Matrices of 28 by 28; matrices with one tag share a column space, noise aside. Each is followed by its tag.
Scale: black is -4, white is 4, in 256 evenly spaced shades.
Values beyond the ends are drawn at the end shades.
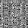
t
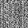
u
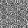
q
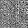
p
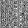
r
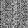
q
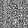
t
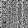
u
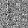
q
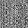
t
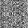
r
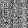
t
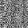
r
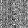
q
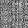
q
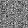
p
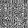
t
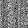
t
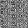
p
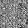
t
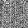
u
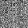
u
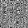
u
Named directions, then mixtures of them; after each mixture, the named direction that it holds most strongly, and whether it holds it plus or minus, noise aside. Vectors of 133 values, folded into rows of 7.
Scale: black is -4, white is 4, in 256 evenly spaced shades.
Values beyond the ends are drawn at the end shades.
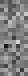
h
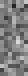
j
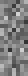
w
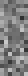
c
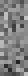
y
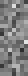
w, minus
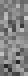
y, plus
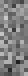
y, plus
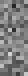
y, plus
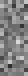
j, plus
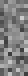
c, minus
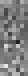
h, minus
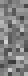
c, plus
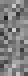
w, minus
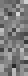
w, plus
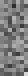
j, plus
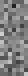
y, plus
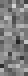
j, minus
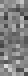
y, minus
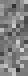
w, plus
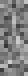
j, plus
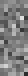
c, minus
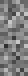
h, plus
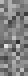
h, minus
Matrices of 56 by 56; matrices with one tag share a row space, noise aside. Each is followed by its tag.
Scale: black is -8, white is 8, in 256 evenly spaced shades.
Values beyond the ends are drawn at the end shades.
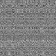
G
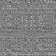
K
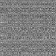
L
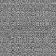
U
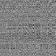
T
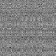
K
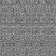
G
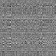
K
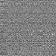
L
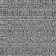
L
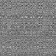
K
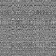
U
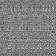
L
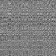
L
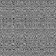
G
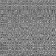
L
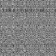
G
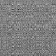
U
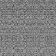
G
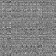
K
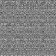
G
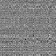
T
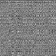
U
